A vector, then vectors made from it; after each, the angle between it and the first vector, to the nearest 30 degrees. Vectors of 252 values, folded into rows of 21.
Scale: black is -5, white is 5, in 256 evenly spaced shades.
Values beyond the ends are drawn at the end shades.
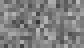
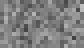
60 degrees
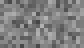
30 degrees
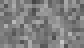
120 degrees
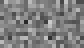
120 degrees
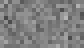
90 degrees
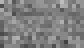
90 degrees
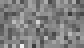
150 degrees
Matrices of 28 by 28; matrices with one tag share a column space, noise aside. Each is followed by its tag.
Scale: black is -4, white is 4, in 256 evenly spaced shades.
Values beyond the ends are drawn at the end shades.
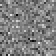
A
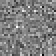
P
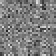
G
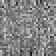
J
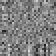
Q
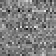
P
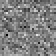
P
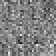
Q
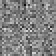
G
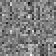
Q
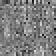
J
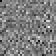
A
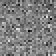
G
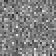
P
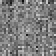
J
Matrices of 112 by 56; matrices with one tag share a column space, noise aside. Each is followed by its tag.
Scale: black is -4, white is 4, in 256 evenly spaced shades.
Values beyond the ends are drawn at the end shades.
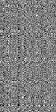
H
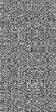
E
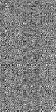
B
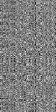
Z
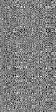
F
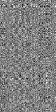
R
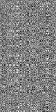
B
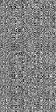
F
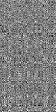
H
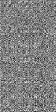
H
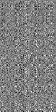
B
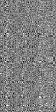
H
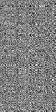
B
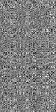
F
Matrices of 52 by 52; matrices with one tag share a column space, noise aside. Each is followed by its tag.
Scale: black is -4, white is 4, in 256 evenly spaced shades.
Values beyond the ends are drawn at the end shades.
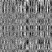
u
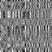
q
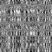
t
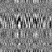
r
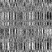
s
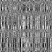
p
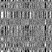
q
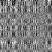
u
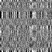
q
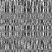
u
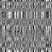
q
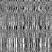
p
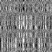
p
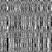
p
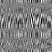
r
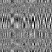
r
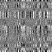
q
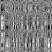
p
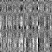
p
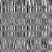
u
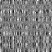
t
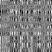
t
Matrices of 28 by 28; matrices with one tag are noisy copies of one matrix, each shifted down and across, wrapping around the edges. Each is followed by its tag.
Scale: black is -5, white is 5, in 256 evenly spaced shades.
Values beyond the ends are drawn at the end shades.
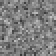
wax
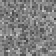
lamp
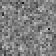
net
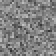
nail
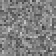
nail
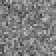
net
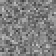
wax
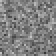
wax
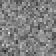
net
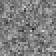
wax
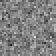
net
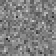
net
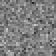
nail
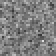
wax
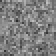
wax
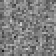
lamp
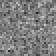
lamp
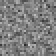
nail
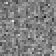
lamp
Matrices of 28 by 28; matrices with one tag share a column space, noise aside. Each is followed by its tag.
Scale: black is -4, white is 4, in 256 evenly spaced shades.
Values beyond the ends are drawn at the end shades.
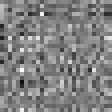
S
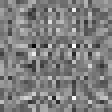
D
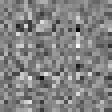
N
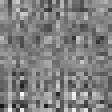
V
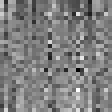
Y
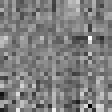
V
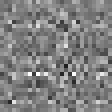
N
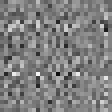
N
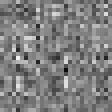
S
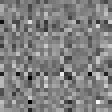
N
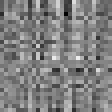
Y
